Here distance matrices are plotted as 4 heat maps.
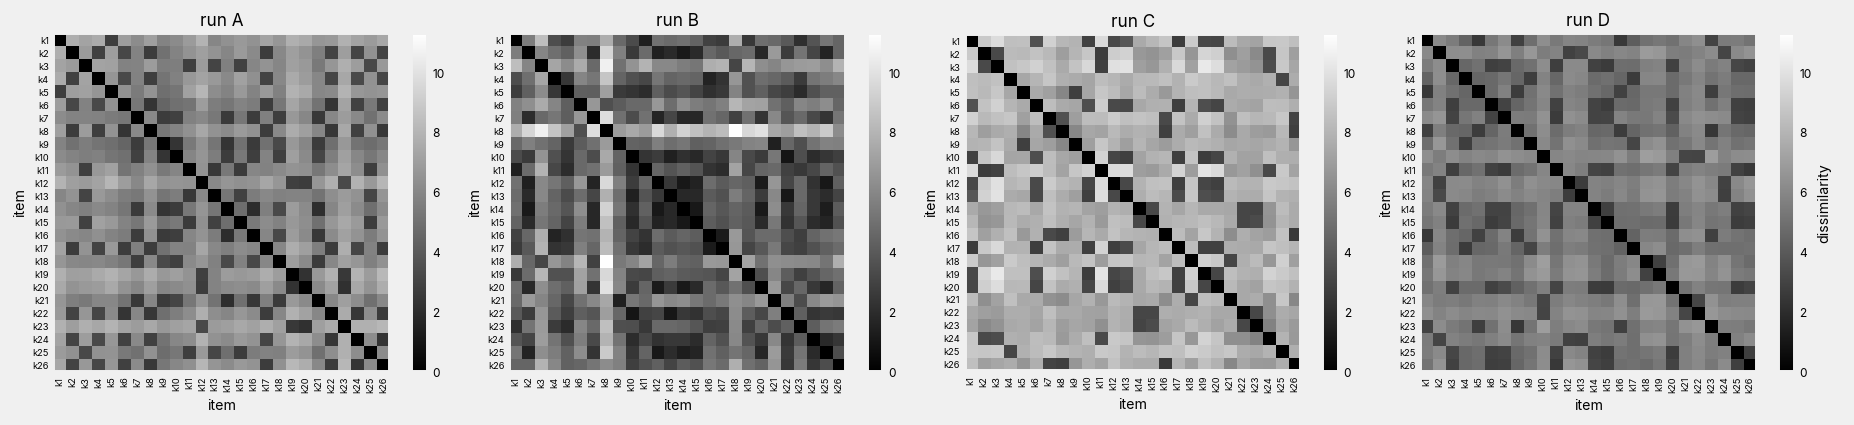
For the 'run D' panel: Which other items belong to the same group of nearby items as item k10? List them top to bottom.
k21, k22
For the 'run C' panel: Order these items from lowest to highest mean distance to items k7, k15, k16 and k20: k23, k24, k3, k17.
k23, k17, k24, k3
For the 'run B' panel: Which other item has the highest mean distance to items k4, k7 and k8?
k3
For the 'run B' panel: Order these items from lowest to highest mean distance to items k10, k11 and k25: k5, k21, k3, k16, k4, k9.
k5, k16, k4, k9, k21, k3
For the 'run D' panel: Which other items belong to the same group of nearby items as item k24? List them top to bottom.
k2, k12, k13
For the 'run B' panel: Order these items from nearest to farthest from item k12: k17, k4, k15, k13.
k15, k13, k17, k4
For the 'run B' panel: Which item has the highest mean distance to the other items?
k8
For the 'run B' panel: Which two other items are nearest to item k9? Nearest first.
k21, k5
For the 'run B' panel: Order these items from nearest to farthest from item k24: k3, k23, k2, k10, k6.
k10, k2, k23, k6, k3
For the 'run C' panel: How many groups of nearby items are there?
7
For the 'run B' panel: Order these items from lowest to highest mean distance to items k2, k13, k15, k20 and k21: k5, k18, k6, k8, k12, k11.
k12, k5, k11, k18, k6, k8
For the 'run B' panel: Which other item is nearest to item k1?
k11
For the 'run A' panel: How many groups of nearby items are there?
5
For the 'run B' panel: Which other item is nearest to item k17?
k16
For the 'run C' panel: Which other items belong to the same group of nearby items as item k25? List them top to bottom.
k4
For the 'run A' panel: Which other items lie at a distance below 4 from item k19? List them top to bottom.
k12, k20, k23
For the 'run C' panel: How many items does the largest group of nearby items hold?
8
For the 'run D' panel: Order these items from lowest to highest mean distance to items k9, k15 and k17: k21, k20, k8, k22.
k20, k8, k21, k22
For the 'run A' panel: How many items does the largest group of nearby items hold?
8
